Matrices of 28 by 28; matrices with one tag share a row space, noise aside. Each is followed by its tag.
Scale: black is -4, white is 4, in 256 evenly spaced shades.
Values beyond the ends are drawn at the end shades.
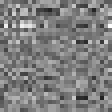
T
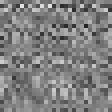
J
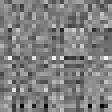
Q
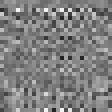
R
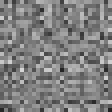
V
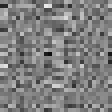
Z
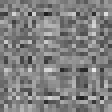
T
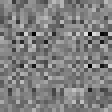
Q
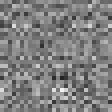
J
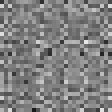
V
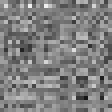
T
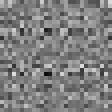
V
